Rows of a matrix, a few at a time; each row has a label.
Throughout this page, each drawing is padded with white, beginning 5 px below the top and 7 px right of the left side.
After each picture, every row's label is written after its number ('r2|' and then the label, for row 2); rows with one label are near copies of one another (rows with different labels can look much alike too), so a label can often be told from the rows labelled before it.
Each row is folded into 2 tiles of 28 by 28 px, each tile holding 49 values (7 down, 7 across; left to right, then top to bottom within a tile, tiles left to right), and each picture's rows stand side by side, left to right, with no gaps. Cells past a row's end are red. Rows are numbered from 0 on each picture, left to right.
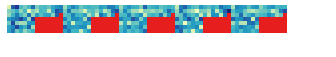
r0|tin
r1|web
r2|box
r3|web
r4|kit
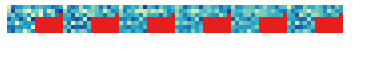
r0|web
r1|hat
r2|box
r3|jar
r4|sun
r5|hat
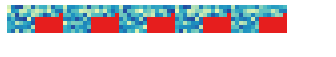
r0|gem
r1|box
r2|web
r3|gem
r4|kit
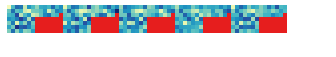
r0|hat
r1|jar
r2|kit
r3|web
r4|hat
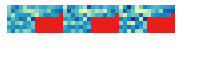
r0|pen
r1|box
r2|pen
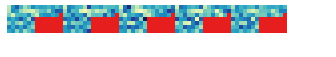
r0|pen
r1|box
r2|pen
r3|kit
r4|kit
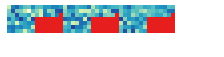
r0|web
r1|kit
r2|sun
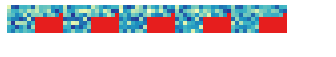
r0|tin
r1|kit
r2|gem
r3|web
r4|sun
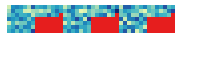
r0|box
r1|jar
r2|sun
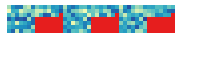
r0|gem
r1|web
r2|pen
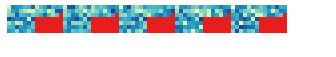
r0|kit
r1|tin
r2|pen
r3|web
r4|hat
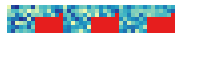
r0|tin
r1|web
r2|sun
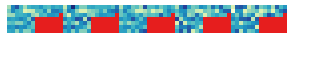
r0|pen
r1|pen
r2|box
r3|sun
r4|gem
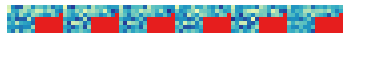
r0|gem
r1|tin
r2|tin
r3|hat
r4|kit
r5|box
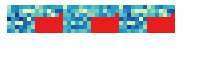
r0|kit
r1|hat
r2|kit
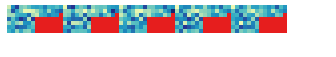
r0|pen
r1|tin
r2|jar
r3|hat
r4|hat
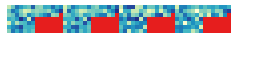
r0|jar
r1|jar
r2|gem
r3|web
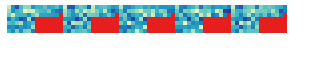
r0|pen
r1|tin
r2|web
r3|web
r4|tin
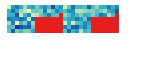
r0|hat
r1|jar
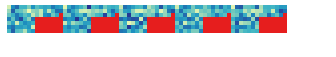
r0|web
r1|box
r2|kit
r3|hat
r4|tin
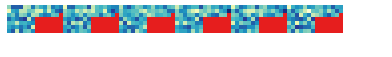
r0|gem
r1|tin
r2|sun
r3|jar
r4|jar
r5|hat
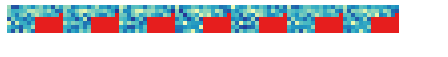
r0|sun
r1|jar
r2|jar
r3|web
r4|hat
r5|sun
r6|web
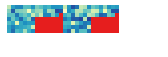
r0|web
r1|gem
